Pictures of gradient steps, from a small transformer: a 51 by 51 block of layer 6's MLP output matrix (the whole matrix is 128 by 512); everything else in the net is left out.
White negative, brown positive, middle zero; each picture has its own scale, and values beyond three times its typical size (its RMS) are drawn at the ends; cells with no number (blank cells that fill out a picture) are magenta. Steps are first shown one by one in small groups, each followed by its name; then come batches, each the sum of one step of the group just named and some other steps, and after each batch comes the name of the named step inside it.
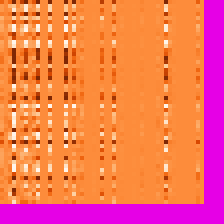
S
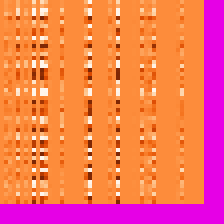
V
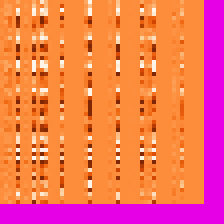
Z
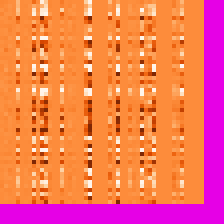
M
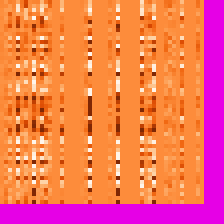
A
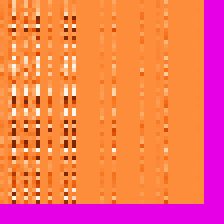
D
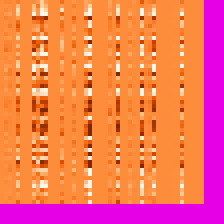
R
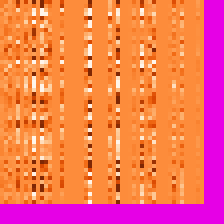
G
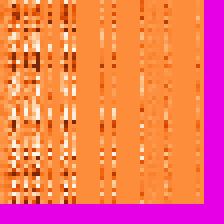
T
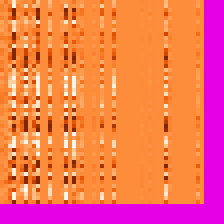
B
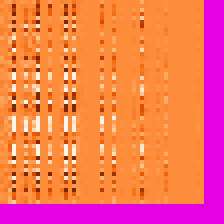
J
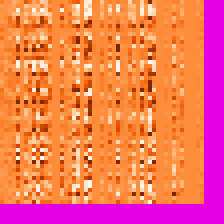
Z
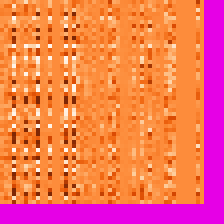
D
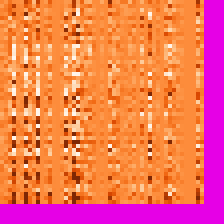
D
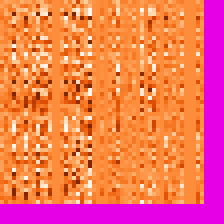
R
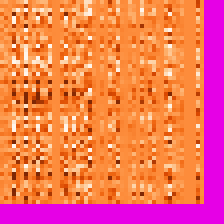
Z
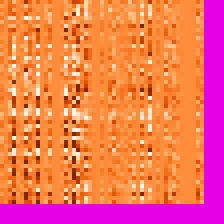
D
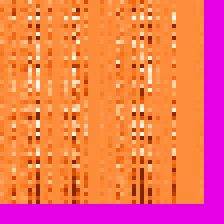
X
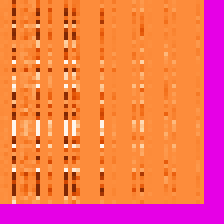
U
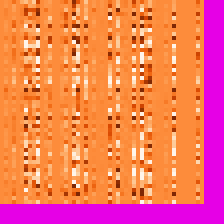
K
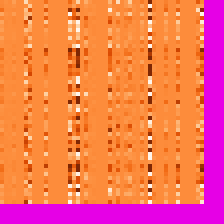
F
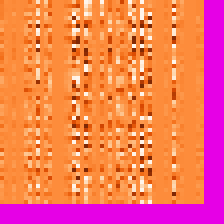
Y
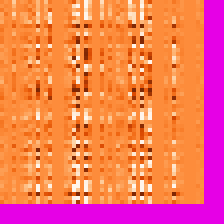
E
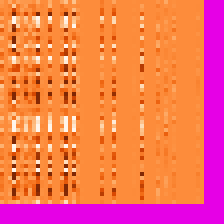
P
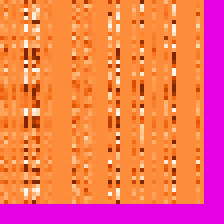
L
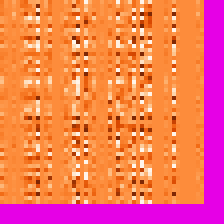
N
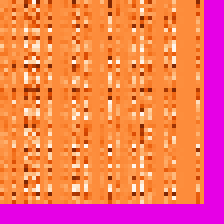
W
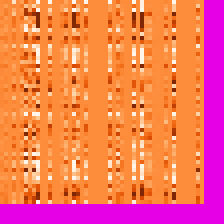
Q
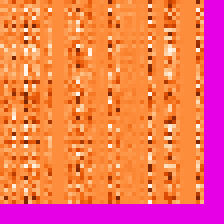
F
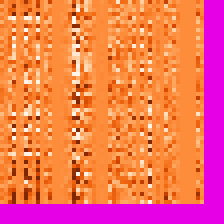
N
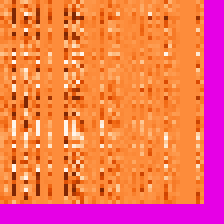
U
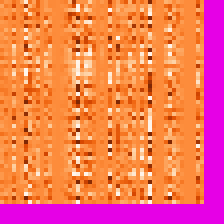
K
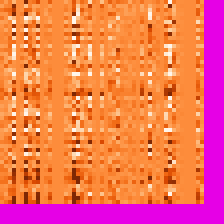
L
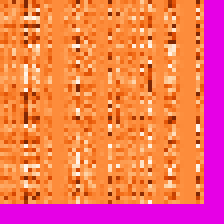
N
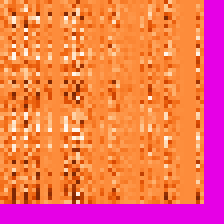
P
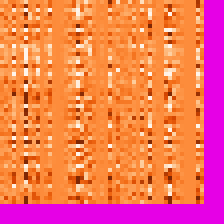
N
